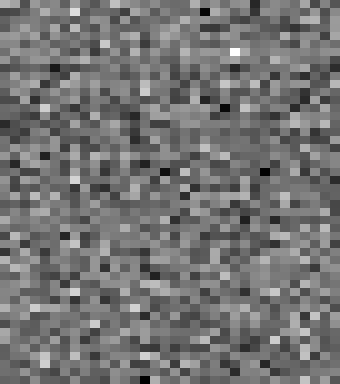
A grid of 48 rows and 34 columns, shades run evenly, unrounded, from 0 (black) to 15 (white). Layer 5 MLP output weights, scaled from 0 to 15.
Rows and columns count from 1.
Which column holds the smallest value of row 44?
25
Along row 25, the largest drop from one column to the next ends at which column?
26
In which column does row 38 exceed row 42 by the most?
10
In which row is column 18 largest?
4
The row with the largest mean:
7
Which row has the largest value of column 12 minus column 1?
16
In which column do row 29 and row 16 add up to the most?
33
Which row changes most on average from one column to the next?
22
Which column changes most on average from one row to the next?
31
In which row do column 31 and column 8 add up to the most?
45
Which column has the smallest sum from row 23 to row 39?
34
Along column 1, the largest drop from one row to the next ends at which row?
2
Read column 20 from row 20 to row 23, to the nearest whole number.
4 7 6 6
